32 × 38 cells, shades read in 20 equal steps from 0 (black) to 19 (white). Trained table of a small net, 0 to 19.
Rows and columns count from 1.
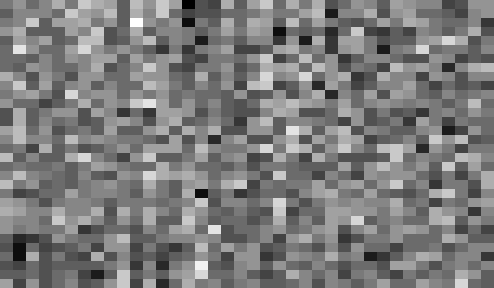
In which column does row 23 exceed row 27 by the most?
22
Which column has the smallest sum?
19
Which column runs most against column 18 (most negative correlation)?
15
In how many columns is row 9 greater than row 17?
16
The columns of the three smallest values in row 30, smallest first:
13, 11, 2
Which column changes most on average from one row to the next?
12
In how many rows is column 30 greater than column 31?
11
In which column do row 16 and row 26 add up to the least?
38
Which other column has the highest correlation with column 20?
21
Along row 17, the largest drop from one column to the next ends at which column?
33
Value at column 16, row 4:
7
